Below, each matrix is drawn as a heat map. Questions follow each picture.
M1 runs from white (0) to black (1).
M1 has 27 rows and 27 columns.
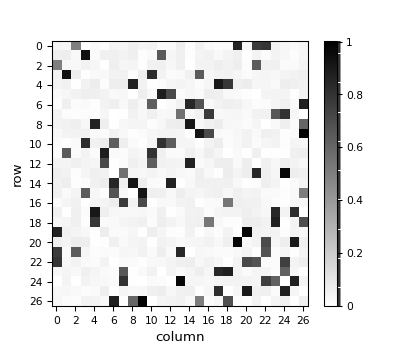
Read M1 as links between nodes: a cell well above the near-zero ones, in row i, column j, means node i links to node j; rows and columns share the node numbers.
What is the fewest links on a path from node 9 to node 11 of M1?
4
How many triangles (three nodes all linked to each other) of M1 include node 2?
1
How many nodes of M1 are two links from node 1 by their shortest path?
3
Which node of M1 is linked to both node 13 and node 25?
node 24
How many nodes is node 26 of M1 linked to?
5
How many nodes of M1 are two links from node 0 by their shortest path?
3
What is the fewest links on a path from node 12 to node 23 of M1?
5
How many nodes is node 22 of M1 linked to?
4
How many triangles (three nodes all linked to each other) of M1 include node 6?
1
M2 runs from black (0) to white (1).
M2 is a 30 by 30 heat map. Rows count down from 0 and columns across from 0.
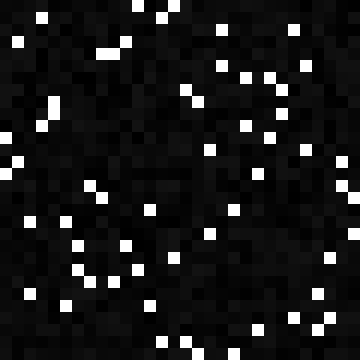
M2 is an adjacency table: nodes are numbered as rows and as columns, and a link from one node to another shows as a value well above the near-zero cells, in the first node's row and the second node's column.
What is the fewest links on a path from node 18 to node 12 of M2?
3
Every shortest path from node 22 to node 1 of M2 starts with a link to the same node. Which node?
node 6
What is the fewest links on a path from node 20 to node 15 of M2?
6
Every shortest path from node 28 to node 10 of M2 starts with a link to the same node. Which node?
node 13
